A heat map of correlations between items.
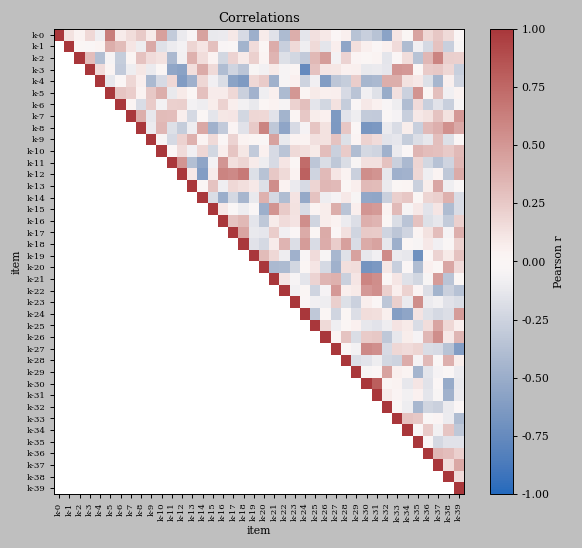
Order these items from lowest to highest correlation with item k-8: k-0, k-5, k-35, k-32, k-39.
k-35, k-32, k-5, k-0, k-39
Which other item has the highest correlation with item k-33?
k-3
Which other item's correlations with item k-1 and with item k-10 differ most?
k-28
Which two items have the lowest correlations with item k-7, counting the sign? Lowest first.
k-27, k-22
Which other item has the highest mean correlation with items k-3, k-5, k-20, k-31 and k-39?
k-37
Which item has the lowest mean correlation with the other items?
k-4
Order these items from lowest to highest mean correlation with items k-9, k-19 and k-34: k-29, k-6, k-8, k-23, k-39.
k-23, k-6, k-39, k-8, k-29
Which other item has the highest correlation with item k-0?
k-5
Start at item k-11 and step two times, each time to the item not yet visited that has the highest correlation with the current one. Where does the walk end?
k-12
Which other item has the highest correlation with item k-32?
k-19
